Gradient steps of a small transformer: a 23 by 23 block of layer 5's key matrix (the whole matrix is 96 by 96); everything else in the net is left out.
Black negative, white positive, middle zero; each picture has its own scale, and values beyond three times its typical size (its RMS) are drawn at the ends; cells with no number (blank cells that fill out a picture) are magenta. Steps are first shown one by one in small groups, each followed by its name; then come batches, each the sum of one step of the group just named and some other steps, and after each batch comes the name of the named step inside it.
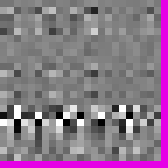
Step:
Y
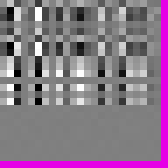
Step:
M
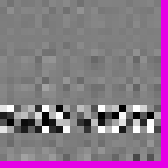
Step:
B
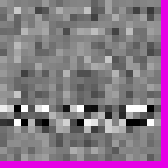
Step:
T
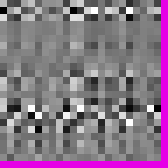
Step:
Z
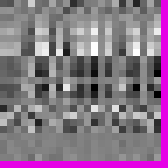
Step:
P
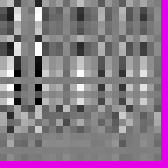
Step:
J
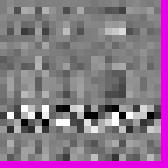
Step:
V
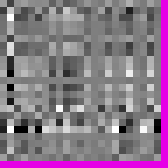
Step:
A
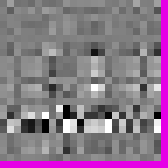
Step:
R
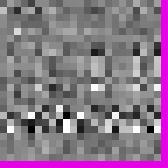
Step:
R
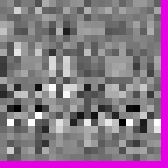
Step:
Z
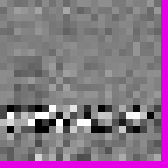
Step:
J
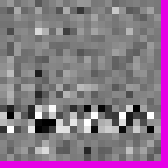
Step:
R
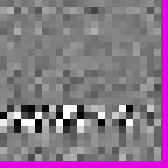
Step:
Y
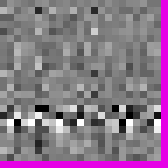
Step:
Y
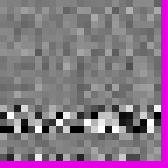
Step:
V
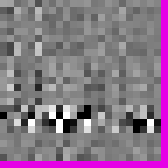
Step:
T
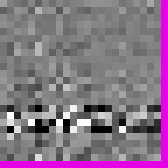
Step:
J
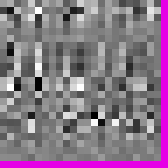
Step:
Z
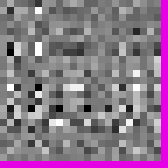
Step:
J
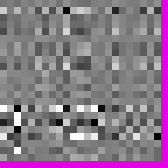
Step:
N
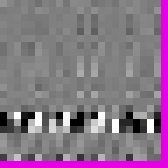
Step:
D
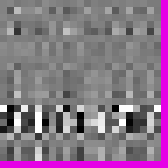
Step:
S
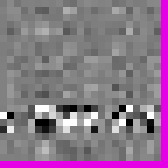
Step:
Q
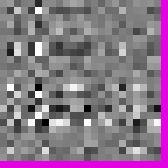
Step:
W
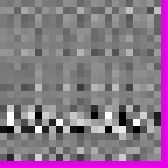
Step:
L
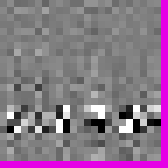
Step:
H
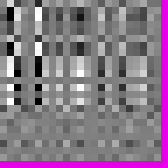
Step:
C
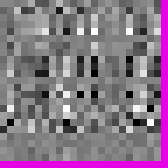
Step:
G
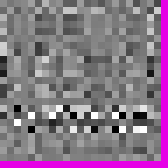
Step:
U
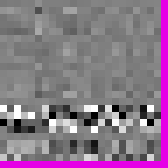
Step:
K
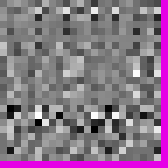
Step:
U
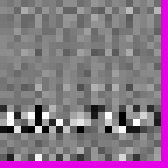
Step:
L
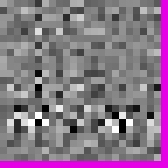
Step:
W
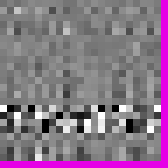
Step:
S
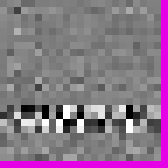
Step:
H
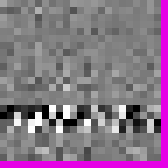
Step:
D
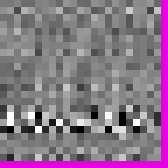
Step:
L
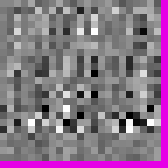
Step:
G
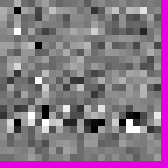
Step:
U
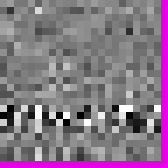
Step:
S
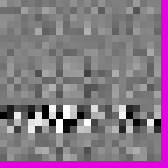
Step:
D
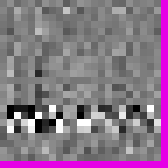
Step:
Q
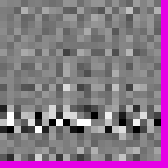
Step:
L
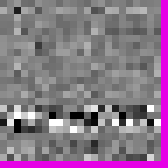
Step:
K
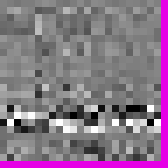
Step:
K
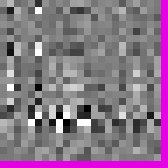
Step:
W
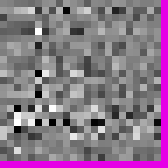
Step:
N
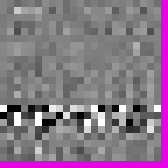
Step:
S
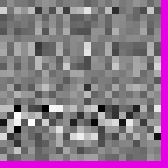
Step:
N
